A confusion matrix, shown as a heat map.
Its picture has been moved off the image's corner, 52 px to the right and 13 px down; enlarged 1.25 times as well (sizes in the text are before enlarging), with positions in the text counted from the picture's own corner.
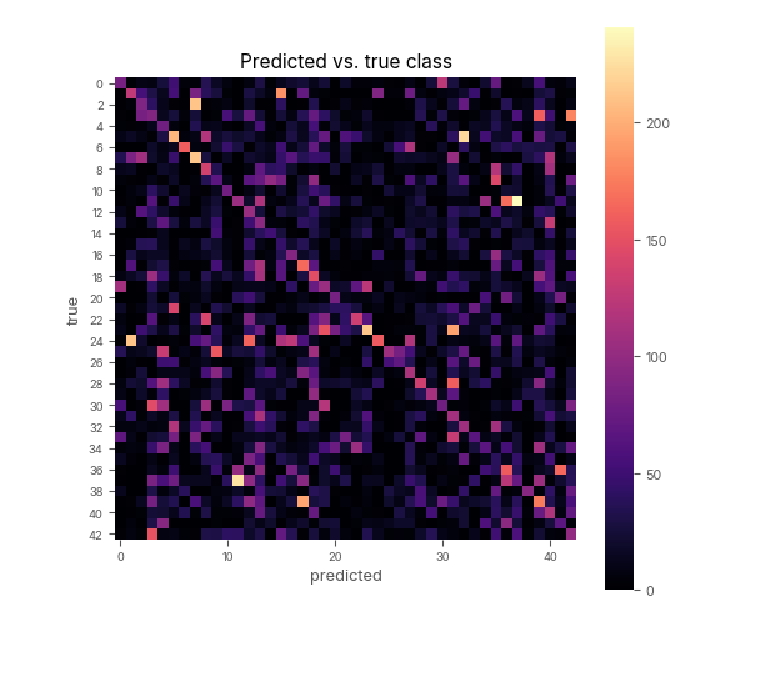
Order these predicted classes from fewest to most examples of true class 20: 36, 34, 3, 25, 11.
25, 3, 11, 34, 36
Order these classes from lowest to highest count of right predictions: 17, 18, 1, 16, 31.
16, 31, 1, 18, 17
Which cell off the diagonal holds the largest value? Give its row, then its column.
11, 37
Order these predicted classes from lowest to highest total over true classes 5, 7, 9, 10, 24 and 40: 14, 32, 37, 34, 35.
34, 14, 37, 35, 32
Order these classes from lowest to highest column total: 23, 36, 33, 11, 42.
33, 11, 23, 36, 42
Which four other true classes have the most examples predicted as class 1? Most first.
24, 7, 17, 31
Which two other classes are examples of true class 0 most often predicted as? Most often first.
30, 35
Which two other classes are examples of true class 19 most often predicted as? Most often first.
23, 0
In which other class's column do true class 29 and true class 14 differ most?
18
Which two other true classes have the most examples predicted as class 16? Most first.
24, 36
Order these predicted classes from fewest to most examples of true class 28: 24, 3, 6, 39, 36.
36, 6, 24, 3, 39
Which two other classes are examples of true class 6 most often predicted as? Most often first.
27, 18
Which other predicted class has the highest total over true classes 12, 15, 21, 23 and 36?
31
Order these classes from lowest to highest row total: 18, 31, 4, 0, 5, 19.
4, 0, 31, 19, 18, 5
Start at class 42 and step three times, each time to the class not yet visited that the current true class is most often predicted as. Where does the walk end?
17
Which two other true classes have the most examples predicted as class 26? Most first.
25, 6
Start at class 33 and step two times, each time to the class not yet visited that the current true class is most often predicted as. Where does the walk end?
13
